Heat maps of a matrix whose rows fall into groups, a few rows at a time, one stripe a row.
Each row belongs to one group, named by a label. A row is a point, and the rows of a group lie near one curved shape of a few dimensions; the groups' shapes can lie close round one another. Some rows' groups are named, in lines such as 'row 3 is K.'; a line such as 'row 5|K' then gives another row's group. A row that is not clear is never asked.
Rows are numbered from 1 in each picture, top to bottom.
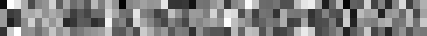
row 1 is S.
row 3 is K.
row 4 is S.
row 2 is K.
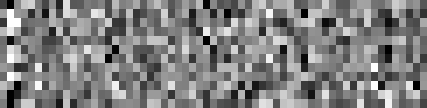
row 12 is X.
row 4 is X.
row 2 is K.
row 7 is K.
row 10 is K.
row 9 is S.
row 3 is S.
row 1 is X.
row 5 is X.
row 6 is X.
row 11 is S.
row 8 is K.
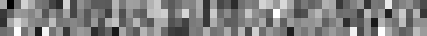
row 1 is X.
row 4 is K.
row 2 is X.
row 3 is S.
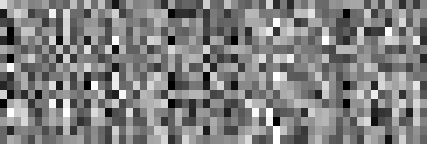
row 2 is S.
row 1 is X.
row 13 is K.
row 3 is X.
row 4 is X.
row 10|S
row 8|X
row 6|S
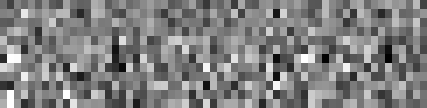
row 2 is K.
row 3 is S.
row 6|X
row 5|S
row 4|K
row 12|X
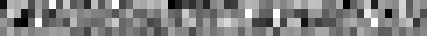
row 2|X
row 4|K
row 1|S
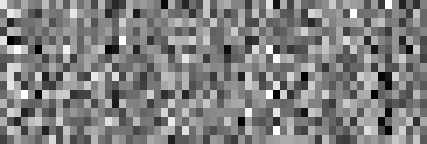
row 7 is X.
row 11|K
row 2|K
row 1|X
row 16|S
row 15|X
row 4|S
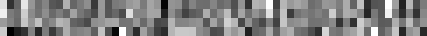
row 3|K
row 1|X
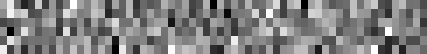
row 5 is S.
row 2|K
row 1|K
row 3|S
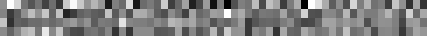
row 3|S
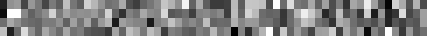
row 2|S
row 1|X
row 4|X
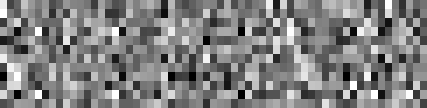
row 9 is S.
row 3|X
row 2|X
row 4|K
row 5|X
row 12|S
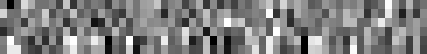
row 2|X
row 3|K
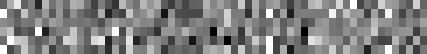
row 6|X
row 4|K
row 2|X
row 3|K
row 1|K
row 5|K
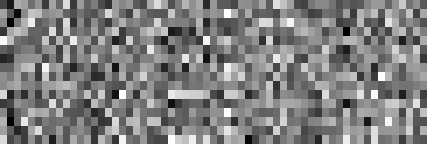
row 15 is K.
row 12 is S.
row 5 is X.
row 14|X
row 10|K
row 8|K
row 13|K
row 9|K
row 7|X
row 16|S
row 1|X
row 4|S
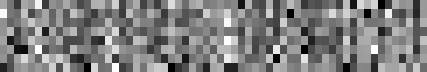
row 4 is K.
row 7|K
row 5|K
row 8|S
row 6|K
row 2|X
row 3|K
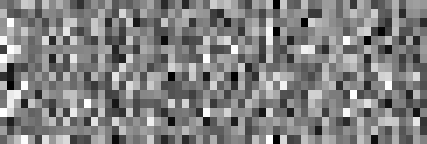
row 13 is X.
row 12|X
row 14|S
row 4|K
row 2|S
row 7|X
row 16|K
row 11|K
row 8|S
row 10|X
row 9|S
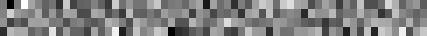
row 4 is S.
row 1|X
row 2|K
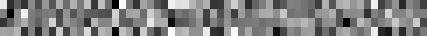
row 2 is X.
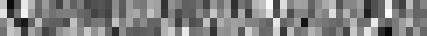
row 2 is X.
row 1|X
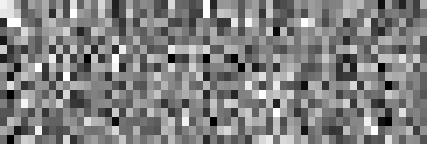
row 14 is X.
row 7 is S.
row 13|X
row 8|K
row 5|S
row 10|X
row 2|X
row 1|X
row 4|K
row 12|K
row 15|K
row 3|S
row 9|X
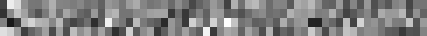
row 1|S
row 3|K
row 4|X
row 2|S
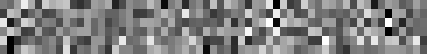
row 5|S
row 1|K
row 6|X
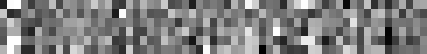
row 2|S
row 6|X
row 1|S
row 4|X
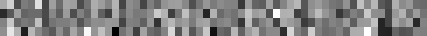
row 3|K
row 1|K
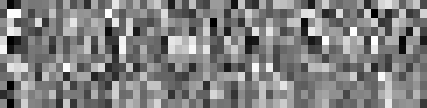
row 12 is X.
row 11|S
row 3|K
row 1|S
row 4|K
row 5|S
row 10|X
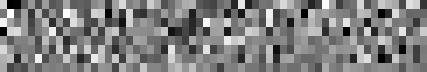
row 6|X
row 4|S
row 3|X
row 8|S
